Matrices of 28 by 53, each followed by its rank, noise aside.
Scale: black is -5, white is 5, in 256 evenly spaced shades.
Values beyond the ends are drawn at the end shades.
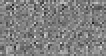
five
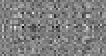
four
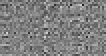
five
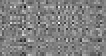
three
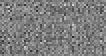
six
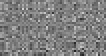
four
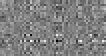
three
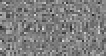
six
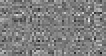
three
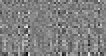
three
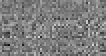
five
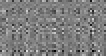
three
